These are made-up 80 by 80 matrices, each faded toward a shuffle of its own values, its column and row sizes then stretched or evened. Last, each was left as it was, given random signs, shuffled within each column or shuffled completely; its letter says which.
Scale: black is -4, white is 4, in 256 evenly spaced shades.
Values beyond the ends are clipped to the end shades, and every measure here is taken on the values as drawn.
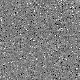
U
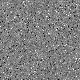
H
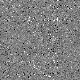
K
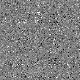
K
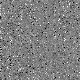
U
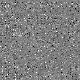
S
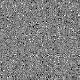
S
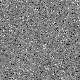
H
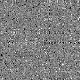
S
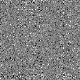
S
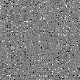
S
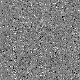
U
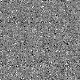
K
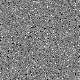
U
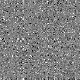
S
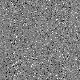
U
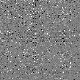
S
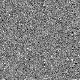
U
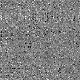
S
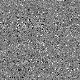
K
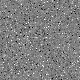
H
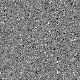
U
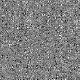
S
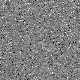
H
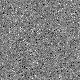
H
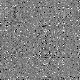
S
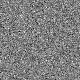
H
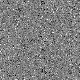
U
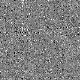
K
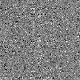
S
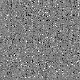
S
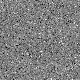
H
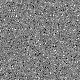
H
